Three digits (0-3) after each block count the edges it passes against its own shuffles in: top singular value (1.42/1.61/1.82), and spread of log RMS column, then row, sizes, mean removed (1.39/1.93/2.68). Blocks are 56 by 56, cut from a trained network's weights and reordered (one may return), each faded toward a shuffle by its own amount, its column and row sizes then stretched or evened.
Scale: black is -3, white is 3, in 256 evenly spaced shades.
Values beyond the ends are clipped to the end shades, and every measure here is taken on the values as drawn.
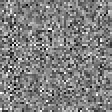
2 1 1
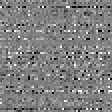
0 1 3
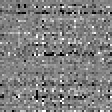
2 2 3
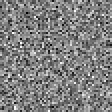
2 0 0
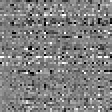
1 2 3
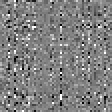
2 3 2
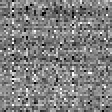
2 2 0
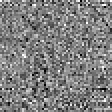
3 1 1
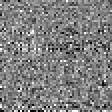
3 1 2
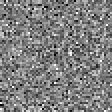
1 0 0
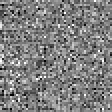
1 2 1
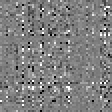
1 3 2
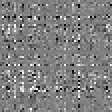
1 3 3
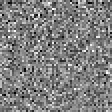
1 0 1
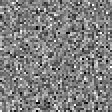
1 1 0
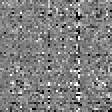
1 2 2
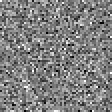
0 0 1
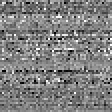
3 0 3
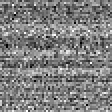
3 0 1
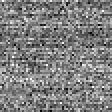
2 0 0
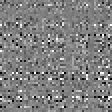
1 3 3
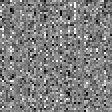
0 3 0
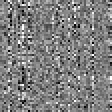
2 3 0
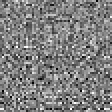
3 0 2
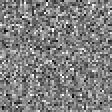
0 0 1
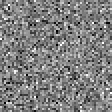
0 1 0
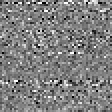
1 0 3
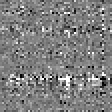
2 2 3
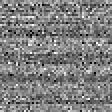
3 0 2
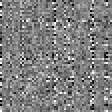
3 3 1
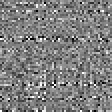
2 1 3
